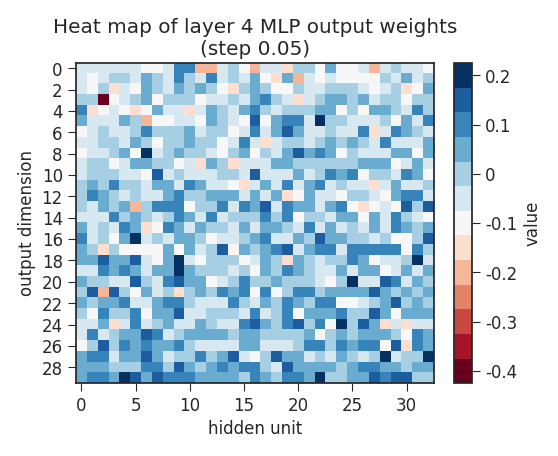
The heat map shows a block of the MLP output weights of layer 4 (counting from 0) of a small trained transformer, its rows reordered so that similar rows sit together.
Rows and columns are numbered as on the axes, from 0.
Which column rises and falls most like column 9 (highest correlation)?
2
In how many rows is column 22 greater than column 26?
12
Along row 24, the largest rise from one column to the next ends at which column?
24
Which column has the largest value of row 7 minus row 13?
5
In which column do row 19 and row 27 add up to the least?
16
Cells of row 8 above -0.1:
27
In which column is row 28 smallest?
18
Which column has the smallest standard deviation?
21
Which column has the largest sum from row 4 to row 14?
19
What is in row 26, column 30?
-0.15
